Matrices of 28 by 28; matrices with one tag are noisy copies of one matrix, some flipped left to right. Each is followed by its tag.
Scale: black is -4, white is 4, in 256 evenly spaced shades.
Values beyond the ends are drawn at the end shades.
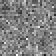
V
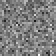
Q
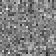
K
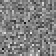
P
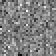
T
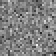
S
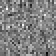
K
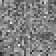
S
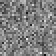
V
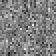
K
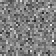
Q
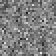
V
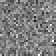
Q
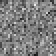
T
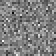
Q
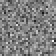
Q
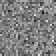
Q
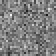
K
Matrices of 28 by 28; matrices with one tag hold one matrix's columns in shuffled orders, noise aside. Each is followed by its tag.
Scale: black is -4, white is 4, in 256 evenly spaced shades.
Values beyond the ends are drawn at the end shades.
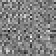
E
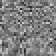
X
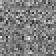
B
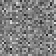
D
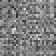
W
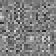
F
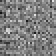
W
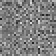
D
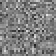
E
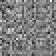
W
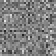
E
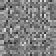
W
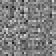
W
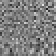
X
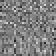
X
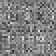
F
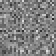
E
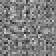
W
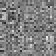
F
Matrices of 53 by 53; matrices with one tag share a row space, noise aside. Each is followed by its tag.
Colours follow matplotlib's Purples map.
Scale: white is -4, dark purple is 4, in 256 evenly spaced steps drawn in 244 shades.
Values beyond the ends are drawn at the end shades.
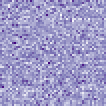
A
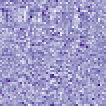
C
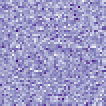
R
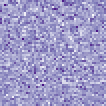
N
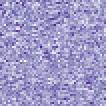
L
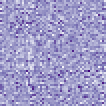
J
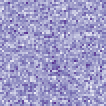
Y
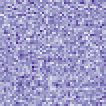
R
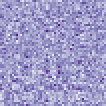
A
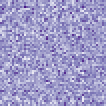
A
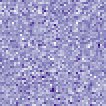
C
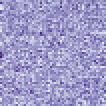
J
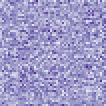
Y
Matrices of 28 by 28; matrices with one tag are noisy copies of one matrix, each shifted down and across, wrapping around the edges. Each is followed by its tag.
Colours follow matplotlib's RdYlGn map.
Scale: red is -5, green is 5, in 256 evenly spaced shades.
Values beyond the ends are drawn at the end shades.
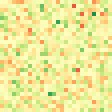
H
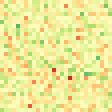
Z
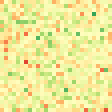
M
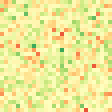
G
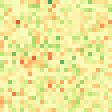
M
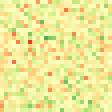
Z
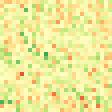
Z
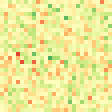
Z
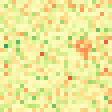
M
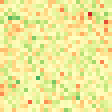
Z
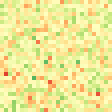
G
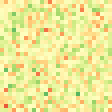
G
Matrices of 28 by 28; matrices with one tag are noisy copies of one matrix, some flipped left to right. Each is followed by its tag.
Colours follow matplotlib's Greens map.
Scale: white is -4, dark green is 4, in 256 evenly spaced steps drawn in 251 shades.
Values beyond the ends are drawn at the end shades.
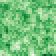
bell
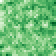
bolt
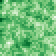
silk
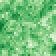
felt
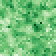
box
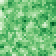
bolt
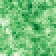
box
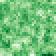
bell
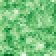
bell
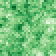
box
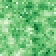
box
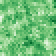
silk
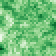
felt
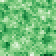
bell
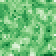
bell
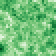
felt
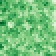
bolt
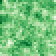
silk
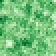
silk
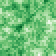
box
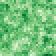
bell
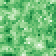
bell
